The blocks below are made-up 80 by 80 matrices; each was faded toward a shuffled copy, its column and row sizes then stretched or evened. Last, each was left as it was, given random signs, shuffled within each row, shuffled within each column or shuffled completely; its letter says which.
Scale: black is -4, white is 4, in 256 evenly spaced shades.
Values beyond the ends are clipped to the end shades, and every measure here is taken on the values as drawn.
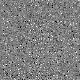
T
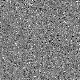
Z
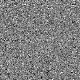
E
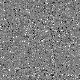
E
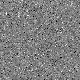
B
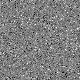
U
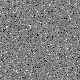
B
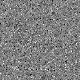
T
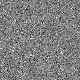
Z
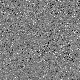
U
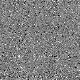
E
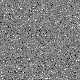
U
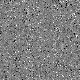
Z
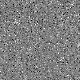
E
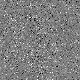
E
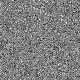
B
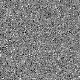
T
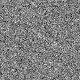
Z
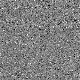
U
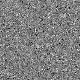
U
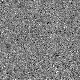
B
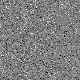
Z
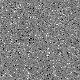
E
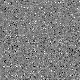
E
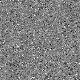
E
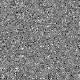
T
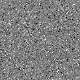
Z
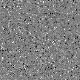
E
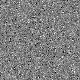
Z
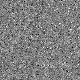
U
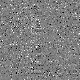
T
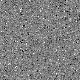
E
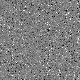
Z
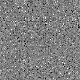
T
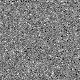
U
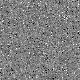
Z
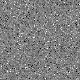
T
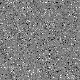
E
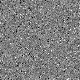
Z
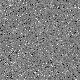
U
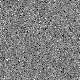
Z
